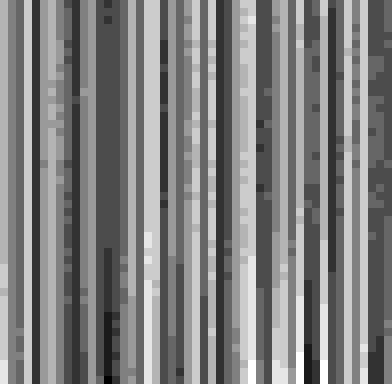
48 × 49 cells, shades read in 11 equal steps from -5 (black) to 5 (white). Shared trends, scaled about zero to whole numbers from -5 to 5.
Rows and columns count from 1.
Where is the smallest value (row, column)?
48, 14
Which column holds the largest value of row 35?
32
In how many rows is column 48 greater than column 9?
1
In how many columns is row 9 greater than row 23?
5
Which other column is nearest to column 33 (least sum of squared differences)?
29
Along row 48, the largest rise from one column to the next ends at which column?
41
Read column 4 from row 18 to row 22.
3 3 3 3 3
